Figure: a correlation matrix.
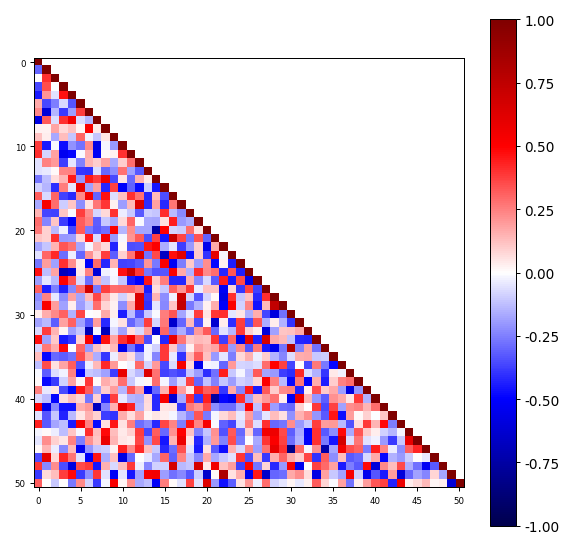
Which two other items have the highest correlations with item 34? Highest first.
30, 3
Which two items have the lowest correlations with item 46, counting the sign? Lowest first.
30, 34
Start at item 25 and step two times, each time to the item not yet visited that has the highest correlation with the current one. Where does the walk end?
33
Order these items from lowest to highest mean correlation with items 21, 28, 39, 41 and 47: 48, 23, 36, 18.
18, 36, 48, 23
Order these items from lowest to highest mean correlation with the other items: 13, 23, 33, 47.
13, 47, 23, 33
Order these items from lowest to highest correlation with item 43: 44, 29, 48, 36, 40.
29, 36, 44, 40, 48
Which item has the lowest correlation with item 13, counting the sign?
39
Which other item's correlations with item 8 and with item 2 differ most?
32
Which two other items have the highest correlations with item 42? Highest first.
35, 19
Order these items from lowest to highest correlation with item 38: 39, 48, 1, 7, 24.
1, 48, 39, 24, 7
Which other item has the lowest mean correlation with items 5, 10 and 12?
3
